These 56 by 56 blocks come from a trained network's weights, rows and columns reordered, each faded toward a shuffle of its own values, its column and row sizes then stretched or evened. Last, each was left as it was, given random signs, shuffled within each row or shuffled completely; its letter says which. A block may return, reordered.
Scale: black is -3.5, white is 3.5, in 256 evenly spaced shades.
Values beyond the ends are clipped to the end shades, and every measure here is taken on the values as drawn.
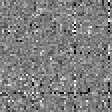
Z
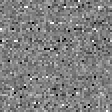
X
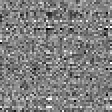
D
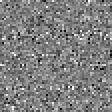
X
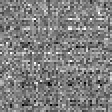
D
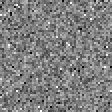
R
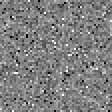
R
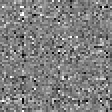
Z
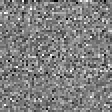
X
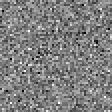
R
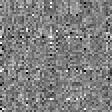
D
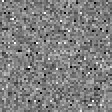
X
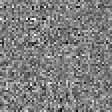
Z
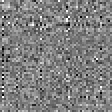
D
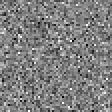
R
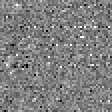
X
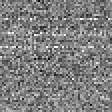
X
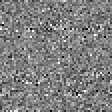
X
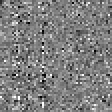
Z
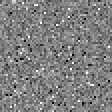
R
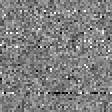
X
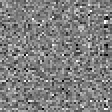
D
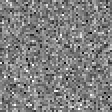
R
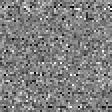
X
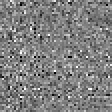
D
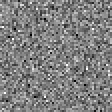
R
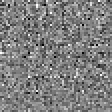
Z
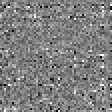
Z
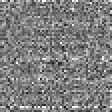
D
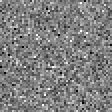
R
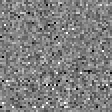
X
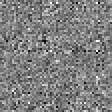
Z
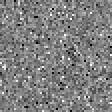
R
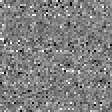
X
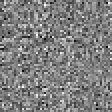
D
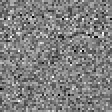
X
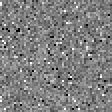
R
